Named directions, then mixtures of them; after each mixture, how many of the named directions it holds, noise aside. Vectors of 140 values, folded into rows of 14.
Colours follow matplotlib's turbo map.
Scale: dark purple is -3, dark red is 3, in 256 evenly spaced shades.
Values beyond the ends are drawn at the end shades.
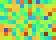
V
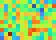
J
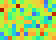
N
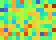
three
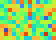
one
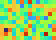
one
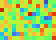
two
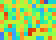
two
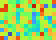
two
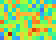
one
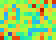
one
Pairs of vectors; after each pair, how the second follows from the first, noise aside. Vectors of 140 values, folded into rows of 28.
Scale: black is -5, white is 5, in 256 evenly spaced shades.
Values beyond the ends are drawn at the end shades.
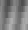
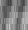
copied.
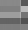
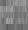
wrapped around, negated, shrunk.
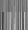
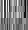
reversed, scaled up.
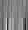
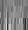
copied.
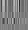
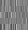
wrapped around, negated, shrunk.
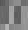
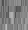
partly zeroed.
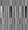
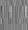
negated, shrunk.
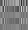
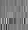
reversed, partly zeroed.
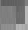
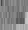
partly zeroed.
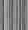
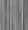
wrapped around, negated, shrunk.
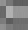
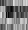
negated, scaled up.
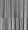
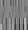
partly zeroed.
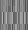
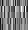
reversed, scaled up.
